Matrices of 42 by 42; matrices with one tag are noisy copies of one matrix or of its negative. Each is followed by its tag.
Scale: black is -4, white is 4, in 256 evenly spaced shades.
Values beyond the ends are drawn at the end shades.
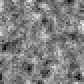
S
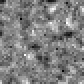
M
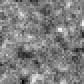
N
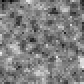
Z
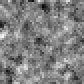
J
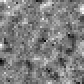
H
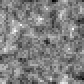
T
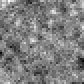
Z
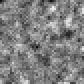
M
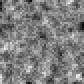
S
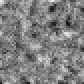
M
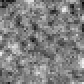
Z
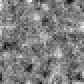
S
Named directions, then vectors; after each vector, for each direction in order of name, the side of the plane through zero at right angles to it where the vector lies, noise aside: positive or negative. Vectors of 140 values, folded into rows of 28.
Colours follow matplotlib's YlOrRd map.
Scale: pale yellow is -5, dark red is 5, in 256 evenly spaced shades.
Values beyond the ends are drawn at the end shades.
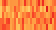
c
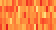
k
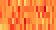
negative, negative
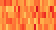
positive, negative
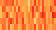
positive, negative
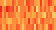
negative, positive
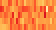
negative, negative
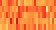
negative, negative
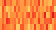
positive, negative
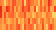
negative, positive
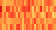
negative, positive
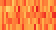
positive, negative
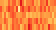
negative, positive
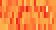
negative, negative
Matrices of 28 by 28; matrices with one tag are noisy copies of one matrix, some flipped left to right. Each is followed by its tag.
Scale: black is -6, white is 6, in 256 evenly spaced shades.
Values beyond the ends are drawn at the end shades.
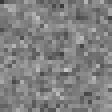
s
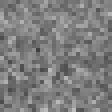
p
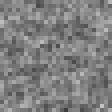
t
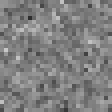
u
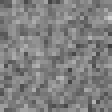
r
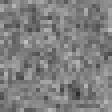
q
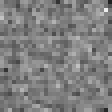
r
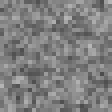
t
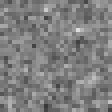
u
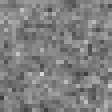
t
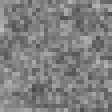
q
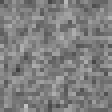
r
